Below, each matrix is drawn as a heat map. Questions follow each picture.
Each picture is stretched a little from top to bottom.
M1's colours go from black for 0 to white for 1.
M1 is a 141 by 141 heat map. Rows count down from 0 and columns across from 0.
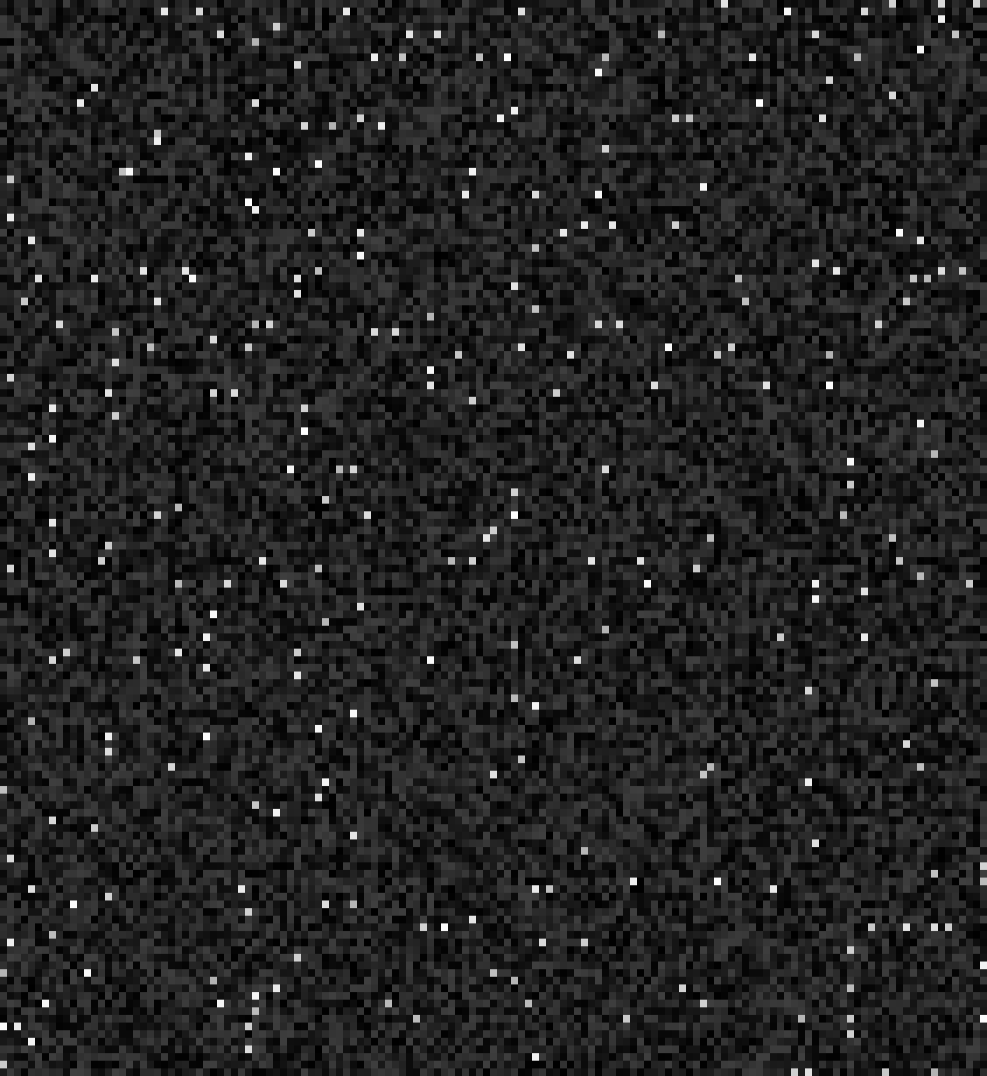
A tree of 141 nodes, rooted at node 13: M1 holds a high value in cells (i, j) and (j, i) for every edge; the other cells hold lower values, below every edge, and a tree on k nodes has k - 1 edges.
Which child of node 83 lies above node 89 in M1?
29
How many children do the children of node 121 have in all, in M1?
4
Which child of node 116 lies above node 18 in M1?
4
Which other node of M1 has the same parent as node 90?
102
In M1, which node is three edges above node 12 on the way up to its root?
101
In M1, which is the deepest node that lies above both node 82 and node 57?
86
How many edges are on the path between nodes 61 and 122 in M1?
3
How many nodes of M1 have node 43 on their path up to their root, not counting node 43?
4
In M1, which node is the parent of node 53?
7
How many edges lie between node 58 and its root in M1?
8
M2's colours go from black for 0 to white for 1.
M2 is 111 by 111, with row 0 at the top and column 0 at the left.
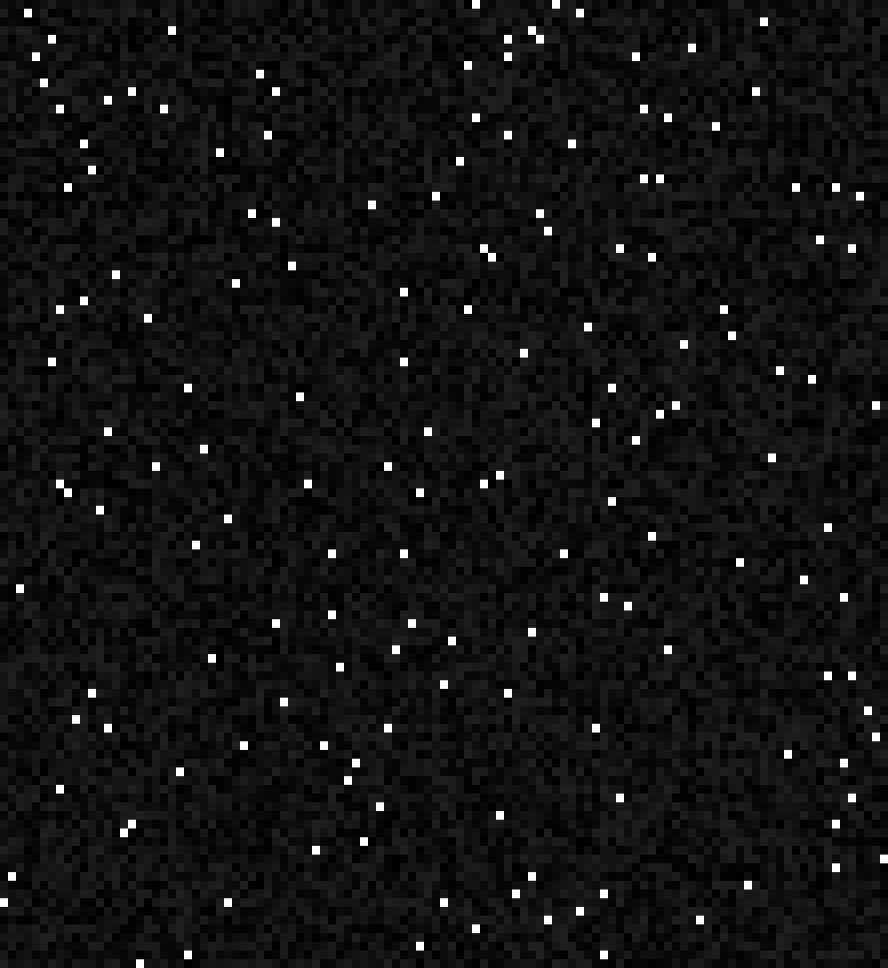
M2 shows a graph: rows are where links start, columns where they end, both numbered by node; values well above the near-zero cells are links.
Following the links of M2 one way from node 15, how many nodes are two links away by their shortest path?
3
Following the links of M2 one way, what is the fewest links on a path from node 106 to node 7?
6
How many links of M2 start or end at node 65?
1
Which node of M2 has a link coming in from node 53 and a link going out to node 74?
node 48
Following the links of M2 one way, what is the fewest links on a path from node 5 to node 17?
4
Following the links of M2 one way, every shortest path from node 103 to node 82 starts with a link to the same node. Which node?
node 55
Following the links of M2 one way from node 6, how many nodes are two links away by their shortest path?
5
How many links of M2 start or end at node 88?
1
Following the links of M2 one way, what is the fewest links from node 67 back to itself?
8
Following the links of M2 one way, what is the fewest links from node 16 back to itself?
2
